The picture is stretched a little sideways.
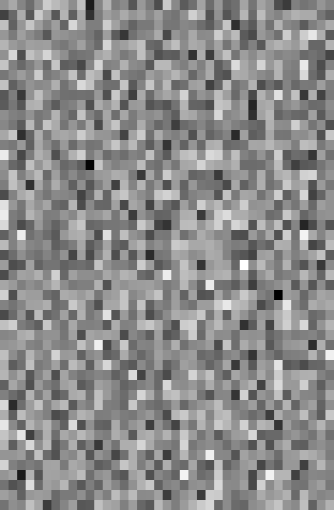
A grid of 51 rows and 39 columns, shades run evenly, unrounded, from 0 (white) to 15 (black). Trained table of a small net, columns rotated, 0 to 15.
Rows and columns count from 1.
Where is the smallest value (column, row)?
29, 27
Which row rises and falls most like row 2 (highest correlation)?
32
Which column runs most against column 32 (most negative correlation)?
18
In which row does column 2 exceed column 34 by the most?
41
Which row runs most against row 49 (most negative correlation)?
44
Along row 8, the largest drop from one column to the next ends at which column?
14
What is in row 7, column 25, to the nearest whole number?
5
